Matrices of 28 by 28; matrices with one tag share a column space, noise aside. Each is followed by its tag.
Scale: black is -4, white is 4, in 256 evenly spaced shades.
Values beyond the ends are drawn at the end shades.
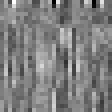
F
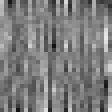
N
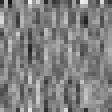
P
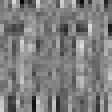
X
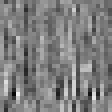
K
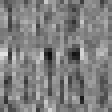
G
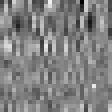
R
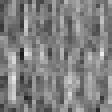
G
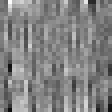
N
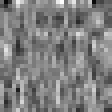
P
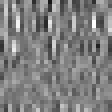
R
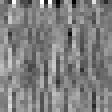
F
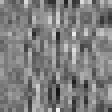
P
